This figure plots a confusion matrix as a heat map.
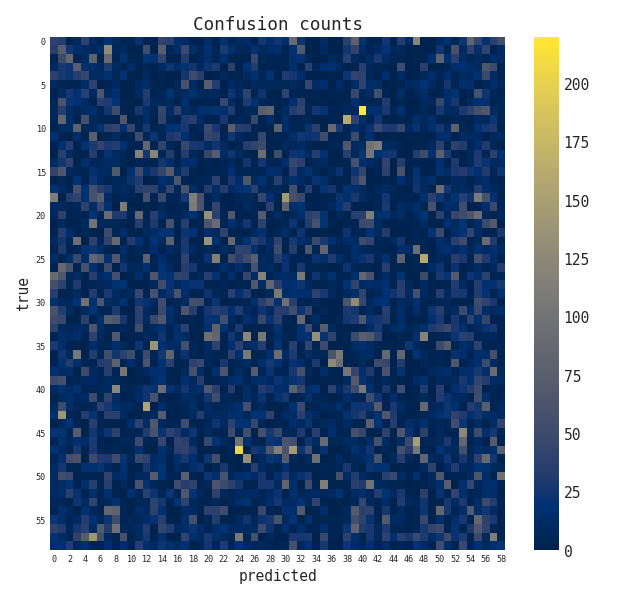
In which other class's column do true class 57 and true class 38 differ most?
5
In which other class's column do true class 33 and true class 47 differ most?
24
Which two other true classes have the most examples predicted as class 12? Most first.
42, 25
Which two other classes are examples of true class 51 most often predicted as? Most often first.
35, 41
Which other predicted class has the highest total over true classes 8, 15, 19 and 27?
40
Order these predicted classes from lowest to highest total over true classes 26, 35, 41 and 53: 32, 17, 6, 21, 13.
6, 32, 21, 17, 13
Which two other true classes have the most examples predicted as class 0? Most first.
18, 27
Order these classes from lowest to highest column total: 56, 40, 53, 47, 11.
47, 11, 53, 56, 40
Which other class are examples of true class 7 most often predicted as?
1
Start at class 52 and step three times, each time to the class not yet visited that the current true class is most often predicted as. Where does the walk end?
58
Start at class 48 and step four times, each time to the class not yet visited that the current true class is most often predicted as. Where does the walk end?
20
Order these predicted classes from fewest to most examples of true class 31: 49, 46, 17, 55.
46, 49, 55, 17
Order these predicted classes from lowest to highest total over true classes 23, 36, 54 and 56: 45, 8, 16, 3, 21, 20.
16, 21, 45, 20, 3, 8
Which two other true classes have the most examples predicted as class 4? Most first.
30, 57
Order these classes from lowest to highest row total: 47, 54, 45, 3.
3, 54, 45, 47
